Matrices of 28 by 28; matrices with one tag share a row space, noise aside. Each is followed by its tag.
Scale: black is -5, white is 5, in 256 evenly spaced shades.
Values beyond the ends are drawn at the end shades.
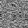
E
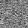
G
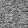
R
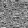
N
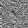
E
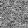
E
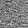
R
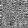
E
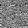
E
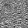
G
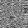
E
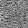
G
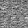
N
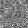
G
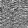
E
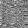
E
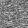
R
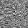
G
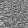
G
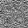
G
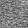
R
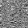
E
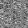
G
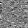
E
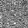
E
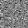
G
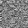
E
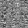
N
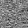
R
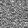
E
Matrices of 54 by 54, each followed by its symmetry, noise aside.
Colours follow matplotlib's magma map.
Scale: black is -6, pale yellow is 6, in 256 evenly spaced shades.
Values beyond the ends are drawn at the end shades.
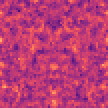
mirrored left to right.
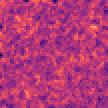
symmetric.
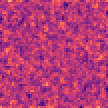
same after a half turn.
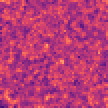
symmetric across the other diagonal.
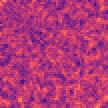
symmetric.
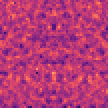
mirrored left to right.
